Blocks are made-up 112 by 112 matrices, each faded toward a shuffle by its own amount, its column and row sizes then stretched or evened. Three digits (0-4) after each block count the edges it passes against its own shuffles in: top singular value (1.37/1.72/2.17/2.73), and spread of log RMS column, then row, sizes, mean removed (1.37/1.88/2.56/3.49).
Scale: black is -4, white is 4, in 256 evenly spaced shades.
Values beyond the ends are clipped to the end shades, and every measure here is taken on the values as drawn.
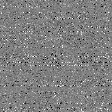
0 1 3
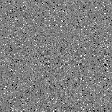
2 1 1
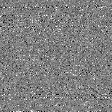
2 0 3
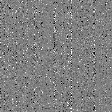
2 3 0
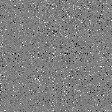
0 2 2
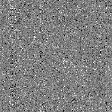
2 2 0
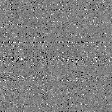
2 2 3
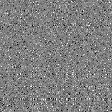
3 0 2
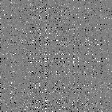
2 3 3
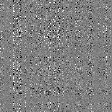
1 4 3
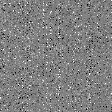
0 3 0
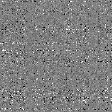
0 3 3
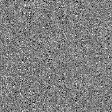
0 3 0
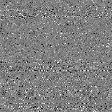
3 0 3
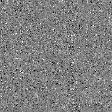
1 2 1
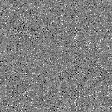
2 1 1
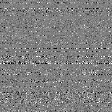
2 1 4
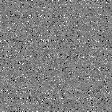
0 1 3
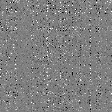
1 3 2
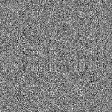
3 2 0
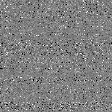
0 1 3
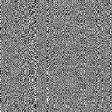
4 4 0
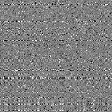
4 1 3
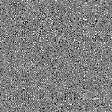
3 2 1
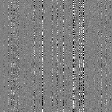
4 4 0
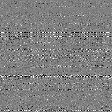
4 0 4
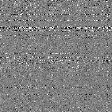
2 2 4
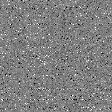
1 0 2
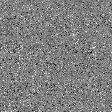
0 0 2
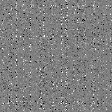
0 3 2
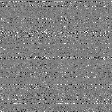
1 2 4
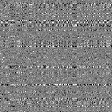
4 0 4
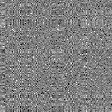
4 2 0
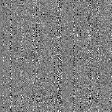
0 4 2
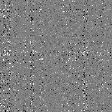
2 3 2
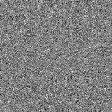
2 1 1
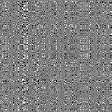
4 4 3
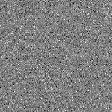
3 0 0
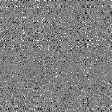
3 2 3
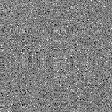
3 0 0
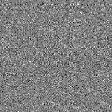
3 1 2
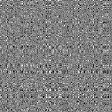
4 3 3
